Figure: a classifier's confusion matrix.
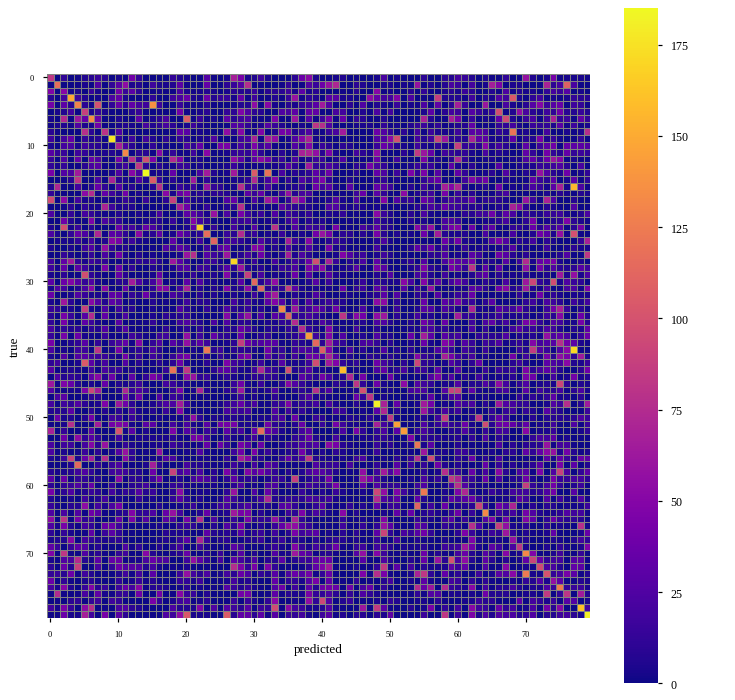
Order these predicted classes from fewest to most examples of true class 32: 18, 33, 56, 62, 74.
56, 74, 18, 62, 33
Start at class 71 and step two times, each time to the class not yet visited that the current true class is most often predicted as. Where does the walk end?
36
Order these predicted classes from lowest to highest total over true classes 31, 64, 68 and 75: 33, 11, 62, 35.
33, 11, 35, 62
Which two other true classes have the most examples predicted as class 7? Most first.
4, 40
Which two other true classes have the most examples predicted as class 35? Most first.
43, 31
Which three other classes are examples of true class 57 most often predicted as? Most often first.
4, 15, 75
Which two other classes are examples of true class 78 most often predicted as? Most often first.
33, 48
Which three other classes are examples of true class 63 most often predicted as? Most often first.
54, 68, 5
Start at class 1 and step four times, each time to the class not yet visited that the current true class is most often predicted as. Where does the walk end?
2
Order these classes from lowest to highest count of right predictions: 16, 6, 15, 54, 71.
16, 71, 15, 54, 6
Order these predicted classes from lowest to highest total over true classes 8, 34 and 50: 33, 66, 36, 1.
33, 1, 66, 36
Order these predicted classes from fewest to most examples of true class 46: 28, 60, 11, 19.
19, 28, 11, 60
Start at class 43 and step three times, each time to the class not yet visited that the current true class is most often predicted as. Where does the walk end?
27
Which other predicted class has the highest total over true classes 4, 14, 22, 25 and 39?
30
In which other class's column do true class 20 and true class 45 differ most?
75
